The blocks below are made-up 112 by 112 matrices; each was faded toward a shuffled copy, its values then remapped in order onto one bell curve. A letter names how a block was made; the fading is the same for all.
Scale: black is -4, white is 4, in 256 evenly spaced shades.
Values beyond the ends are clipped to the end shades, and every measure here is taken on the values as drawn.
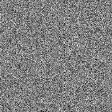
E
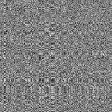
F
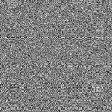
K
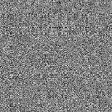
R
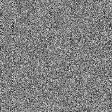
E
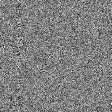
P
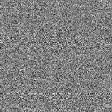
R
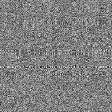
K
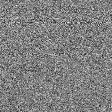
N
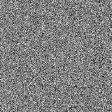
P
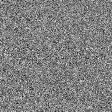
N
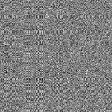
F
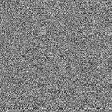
R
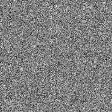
P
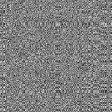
F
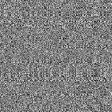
K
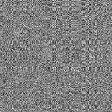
F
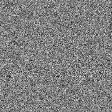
N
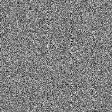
E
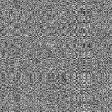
F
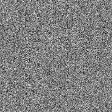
P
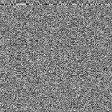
R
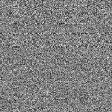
R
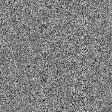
P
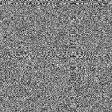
K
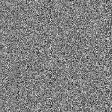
P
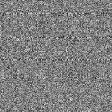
R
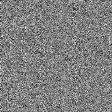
E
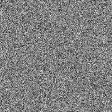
P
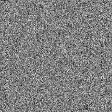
P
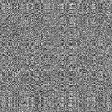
F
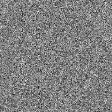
E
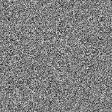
P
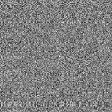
K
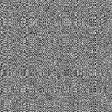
F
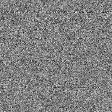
N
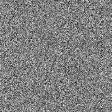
E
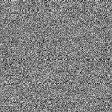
R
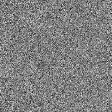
E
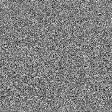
N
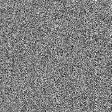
E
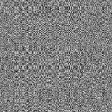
F
